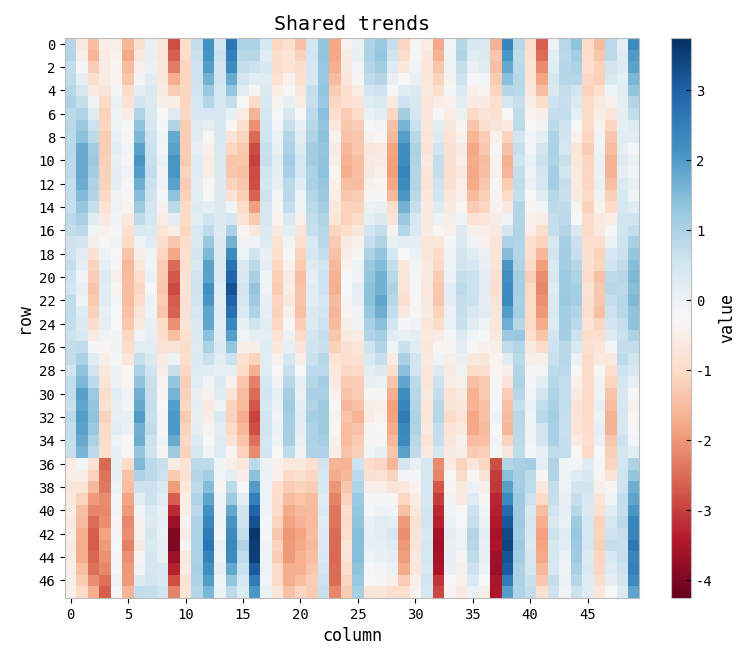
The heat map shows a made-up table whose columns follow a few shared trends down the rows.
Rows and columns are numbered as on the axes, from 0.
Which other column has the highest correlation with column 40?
8
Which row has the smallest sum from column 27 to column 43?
47
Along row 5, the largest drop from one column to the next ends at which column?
23
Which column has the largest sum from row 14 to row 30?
14
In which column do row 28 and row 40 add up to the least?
37
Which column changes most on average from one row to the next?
9
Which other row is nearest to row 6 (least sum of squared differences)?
15
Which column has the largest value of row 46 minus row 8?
16
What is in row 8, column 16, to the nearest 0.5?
-2.5
